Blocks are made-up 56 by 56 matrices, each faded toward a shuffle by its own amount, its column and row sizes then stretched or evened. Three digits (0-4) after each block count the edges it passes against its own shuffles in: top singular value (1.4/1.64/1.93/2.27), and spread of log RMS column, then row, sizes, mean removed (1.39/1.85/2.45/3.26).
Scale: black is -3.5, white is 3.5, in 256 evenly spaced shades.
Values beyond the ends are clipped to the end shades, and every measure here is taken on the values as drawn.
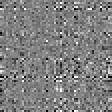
4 3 3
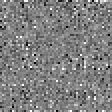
0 1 2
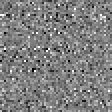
0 0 2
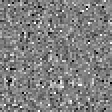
1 1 1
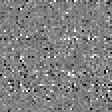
0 1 3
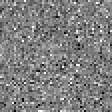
2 1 1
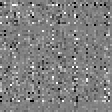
0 3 3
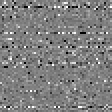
3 0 3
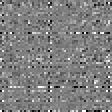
3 2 4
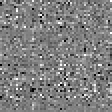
0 2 3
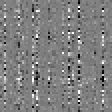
3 4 1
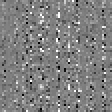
1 4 0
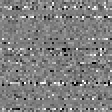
0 0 4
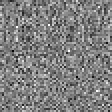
3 1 0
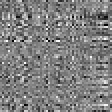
4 3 3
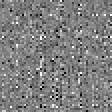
1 3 2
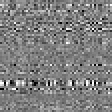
4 0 4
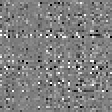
1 3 3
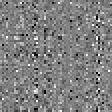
3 3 1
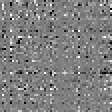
3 3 3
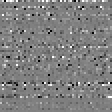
2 0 4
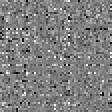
0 2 3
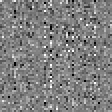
1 3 1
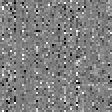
1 3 0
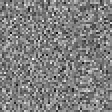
2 0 0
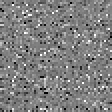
2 0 1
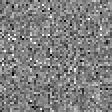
2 2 0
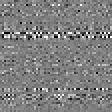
4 0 4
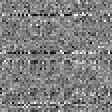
4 0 3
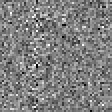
1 2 0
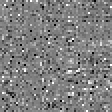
2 1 1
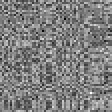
4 0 0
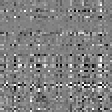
4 3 4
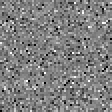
1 0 0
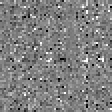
1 2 1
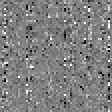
1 3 0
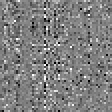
3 3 0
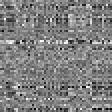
4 0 4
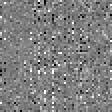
0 3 1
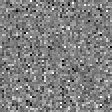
0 1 2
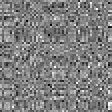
4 2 0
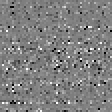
0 1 3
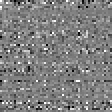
0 2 4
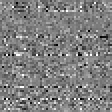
3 0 3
